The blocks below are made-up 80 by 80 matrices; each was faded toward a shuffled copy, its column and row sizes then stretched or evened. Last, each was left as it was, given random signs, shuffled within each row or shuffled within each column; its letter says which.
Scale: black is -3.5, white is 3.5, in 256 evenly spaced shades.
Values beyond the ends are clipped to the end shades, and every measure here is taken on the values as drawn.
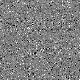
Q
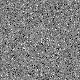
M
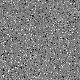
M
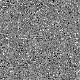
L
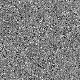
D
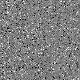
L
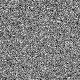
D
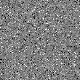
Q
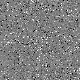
L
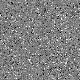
L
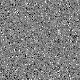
Q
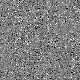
Q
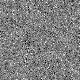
M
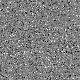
D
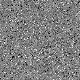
L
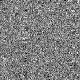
Q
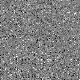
Q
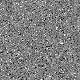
M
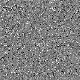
Q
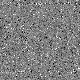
D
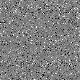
D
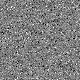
D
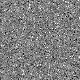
M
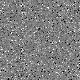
L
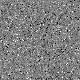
D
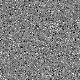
L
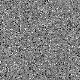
L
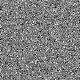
L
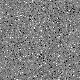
M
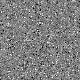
M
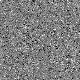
L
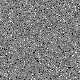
M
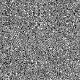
Q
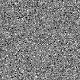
Q
